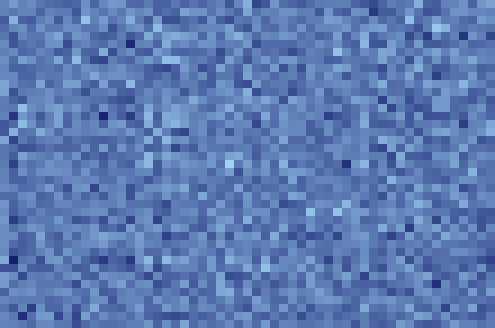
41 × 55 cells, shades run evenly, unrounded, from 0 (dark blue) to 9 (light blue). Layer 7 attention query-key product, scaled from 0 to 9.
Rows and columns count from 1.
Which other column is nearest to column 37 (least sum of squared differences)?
14
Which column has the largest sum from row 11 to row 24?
19
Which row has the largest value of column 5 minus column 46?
29
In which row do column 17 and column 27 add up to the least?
35
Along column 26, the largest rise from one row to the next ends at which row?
4
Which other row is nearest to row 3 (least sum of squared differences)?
17
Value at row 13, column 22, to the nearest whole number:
7
